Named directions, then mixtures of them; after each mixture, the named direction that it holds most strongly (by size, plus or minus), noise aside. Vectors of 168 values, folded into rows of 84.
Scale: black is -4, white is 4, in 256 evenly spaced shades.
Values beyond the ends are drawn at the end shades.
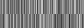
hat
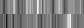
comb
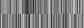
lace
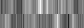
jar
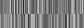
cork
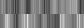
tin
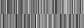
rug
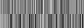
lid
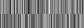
cork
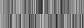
lid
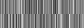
hat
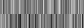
lid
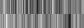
comb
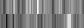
comb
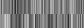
lid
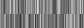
lid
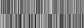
lid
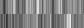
comb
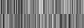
rug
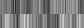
tin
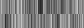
jar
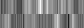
jar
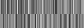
rug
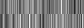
lid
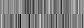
lace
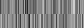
lace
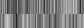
tin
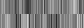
tin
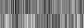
tin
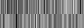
rug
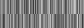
hat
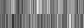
comb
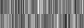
cork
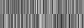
hat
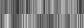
tin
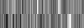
comb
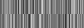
cork
